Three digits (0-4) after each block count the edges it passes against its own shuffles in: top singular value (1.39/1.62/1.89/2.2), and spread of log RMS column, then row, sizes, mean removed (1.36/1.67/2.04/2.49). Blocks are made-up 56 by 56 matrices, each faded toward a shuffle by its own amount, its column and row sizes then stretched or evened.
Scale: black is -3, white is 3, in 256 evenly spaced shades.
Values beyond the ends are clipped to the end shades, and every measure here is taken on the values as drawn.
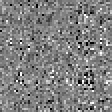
3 3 2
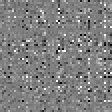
2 4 4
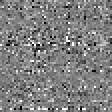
1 3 4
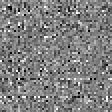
1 3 4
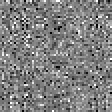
3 2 2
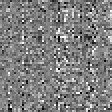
2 4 2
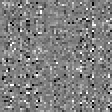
3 4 1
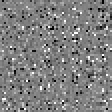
1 3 2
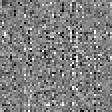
2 3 3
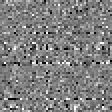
3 1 4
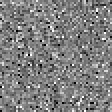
1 2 2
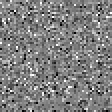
2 1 0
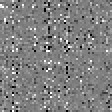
1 4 3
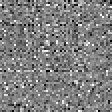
3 0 3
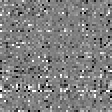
2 3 4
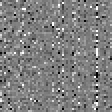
3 4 0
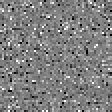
0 0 1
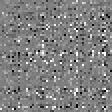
2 3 4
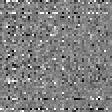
0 3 4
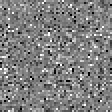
2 1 0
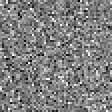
1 0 0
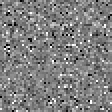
1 1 1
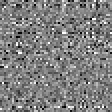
3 0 4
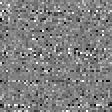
0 0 4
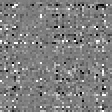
1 3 4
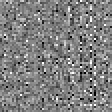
2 4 1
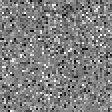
0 0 0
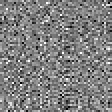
4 2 1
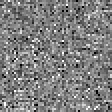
2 2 0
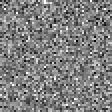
0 2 0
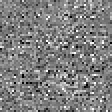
2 2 3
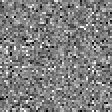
2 1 0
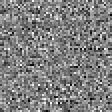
2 0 3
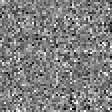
1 2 1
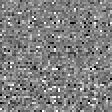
0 1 4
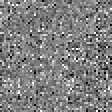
2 2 0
